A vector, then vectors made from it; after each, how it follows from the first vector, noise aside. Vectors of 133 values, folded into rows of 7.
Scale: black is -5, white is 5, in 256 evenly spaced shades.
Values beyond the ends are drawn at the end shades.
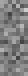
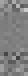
partly zeroed.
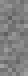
reversed, shrunk.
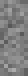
wrapped around, shrunk.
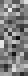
wrapped around, negated, scaled up.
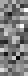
scaled up.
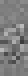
partly zeroed.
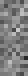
wrapped around, negated.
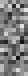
scaled up.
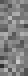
reversed, negated.
